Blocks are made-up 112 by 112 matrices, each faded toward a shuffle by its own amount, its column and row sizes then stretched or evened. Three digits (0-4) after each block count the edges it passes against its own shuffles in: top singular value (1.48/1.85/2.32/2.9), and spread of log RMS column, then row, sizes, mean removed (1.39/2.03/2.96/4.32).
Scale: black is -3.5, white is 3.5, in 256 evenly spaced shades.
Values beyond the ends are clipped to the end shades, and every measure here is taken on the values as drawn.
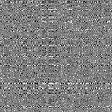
4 1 3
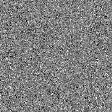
0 1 0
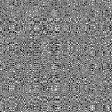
4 2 2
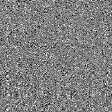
2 1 1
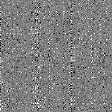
2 3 2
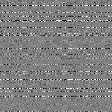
4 0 4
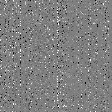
0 3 0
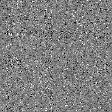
0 2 1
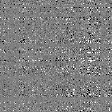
1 3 3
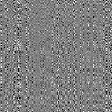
4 4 1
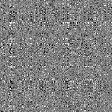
3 2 2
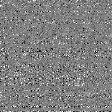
2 1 3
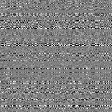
4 0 4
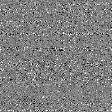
0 1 3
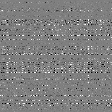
3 1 4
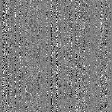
1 4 1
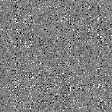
2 2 2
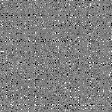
0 3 3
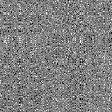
3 2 0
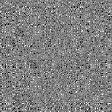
3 2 2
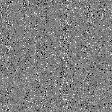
1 2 0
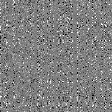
2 3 1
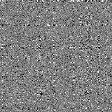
2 2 2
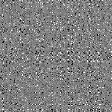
3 2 2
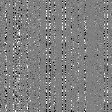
3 4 0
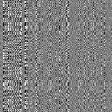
4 4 0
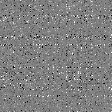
0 2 2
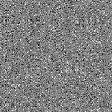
3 1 0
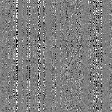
3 4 1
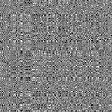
4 2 2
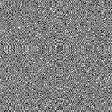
4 1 0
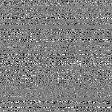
0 1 4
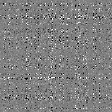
0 3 3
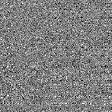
2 1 2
